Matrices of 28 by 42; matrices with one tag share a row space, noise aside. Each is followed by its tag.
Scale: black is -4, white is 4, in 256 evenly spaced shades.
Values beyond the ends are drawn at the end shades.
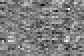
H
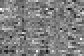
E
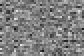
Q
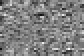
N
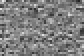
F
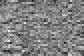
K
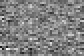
F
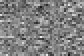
E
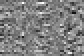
E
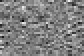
E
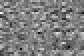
N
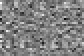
Q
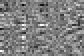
E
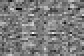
K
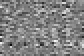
N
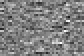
H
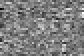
N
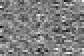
N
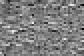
K
